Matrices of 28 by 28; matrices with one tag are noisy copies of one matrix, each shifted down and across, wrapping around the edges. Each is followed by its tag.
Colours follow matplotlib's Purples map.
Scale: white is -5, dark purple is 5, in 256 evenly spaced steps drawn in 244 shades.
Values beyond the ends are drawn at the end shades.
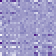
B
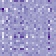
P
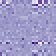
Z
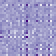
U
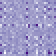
P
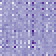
U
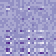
B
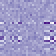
Z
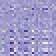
B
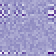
Z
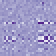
Z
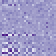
Z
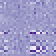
Z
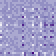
P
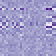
Z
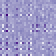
U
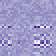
Z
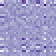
B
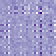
U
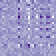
P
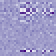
Z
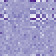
Z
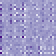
U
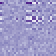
Z
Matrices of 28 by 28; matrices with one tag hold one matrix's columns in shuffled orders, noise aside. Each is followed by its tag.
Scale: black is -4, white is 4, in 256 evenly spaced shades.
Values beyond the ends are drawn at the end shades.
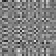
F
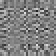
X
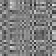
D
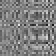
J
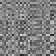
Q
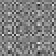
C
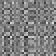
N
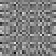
C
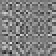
C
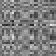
J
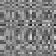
J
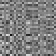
Q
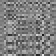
Q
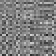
Q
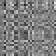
D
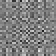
F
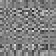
X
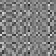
C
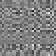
X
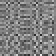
Q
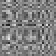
J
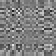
X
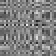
J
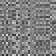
Q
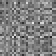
N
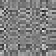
X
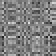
N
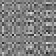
C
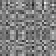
D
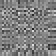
X
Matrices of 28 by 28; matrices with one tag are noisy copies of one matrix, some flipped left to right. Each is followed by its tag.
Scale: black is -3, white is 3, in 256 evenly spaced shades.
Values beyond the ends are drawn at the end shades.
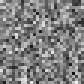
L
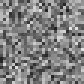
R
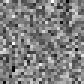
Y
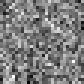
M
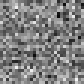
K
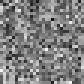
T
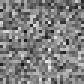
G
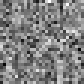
L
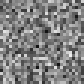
M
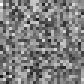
R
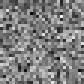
G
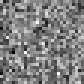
M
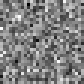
L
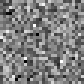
M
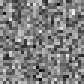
Y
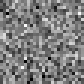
M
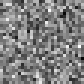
R
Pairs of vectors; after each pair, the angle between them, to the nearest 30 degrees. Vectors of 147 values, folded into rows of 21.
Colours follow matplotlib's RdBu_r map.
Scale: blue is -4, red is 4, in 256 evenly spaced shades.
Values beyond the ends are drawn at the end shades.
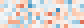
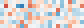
150 degrees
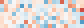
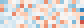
150 degrees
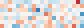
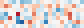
90 degrees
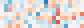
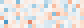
60 degrees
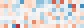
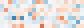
90 degrees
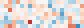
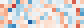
120 degrees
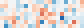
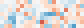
120 degrees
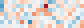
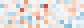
60 degrees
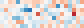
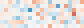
30 degrees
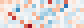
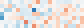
90 degrees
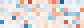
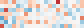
90 degrees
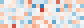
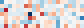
60 degrees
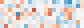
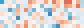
150 degrees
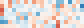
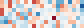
30 degrees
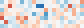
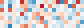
120 degrees
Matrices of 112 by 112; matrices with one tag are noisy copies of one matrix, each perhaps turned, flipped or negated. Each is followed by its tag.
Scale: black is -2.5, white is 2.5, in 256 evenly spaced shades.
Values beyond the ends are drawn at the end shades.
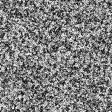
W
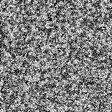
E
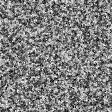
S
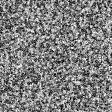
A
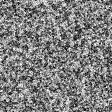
E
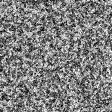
E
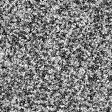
W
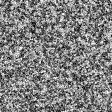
E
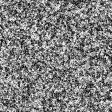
E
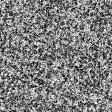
W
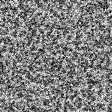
S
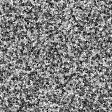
A
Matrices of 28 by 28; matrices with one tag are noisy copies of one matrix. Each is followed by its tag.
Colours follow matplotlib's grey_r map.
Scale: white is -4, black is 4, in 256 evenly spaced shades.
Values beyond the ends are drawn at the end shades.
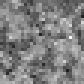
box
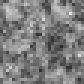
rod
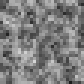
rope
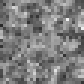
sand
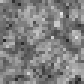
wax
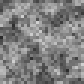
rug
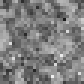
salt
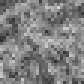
rug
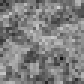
rug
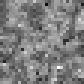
sand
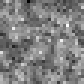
box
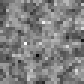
sand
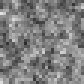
box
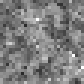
wax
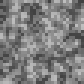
sand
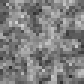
sand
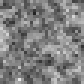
salt
